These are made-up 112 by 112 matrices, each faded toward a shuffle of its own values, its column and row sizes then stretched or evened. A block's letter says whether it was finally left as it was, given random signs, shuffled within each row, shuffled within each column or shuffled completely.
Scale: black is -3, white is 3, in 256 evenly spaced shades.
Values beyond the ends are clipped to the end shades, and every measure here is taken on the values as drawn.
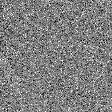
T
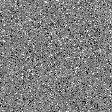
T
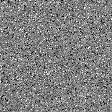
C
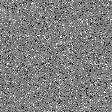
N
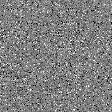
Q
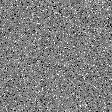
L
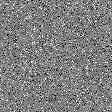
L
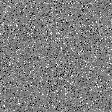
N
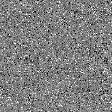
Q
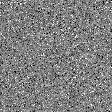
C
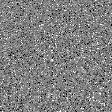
Q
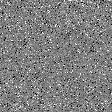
C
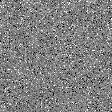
N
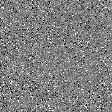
Q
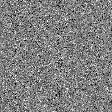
T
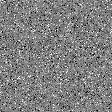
C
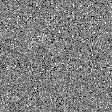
Q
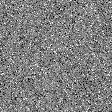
L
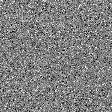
C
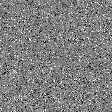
C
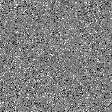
Q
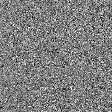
N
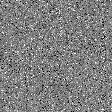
T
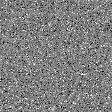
C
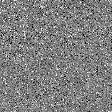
N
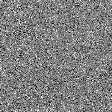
T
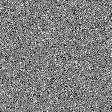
C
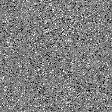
Q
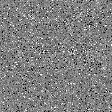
Q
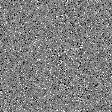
T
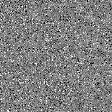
Q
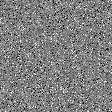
L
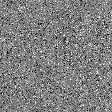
T
